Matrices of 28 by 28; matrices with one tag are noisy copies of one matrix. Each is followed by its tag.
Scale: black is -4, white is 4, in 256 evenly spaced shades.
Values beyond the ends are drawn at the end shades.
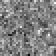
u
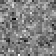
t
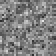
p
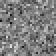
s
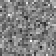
u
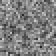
u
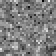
s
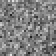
s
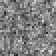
u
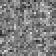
p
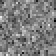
t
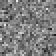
s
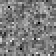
p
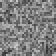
s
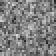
t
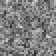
u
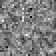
t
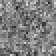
u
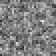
p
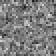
p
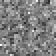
u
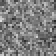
t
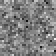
u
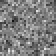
t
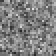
u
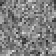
t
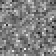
t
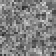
p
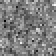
u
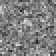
p
